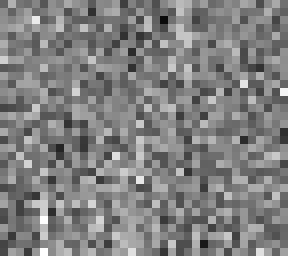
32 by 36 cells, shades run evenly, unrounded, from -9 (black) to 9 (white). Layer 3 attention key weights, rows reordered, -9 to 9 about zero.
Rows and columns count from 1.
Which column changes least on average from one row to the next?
3
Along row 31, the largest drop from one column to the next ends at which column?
26
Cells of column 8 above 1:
13
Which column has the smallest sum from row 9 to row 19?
11
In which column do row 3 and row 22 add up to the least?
21
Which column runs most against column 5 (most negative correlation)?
29
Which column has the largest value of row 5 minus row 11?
23
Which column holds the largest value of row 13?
27
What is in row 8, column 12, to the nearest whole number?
5
